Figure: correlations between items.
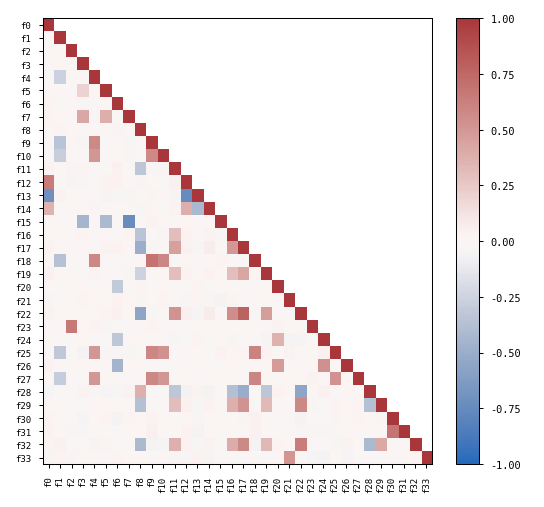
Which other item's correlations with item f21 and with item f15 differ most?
f7
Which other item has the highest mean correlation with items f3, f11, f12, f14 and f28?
f0
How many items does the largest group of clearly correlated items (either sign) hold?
9
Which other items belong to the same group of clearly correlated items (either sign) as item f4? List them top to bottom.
f1, f9, f10, f18, f25, f27
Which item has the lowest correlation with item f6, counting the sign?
f26
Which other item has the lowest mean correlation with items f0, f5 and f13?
f15
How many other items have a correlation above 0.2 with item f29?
6
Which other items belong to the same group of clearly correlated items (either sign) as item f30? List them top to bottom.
f31
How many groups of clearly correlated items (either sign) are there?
8
